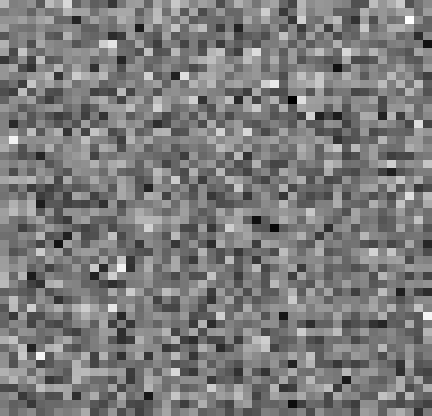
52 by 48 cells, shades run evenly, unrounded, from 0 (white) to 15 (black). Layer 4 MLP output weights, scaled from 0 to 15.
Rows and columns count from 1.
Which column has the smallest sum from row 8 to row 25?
34
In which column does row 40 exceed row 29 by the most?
26
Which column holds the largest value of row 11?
3
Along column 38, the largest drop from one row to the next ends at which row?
19
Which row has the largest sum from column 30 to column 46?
51
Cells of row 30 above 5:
43
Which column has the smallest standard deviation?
41
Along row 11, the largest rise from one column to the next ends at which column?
32
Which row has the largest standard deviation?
13
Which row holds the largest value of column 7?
31
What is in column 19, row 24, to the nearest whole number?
7
